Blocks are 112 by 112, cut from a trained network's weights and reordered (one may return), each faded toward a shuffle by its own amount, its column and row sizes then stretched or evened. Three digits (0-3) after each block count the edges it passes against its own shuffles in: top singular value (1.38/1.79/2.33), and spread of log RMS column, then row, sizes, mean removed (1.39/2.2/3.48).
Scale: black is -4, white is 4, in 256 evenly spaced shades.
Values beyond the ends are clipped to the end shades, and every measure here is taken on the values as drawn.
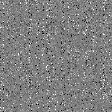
1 2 0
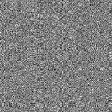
3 1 1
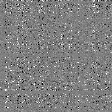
1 2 2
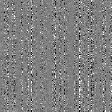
3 3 0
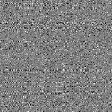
3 1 2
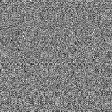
3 0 1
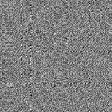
3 1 1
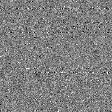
1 0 2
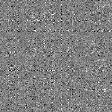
1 2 2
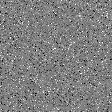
0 0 0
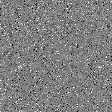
0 1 0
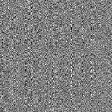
3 2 0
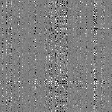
2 3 1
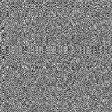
3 2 1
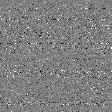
0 0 2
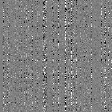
2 3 1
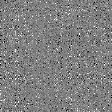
2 2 1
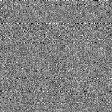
2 0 2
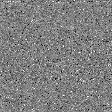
0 0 1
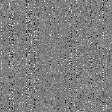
0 3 0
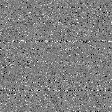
1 0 2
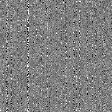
1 3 0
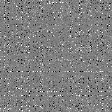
0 2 2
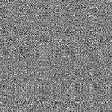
3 0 2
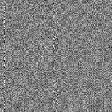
3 1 0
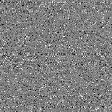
2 0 1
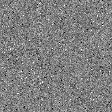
0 1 0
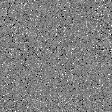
0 1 1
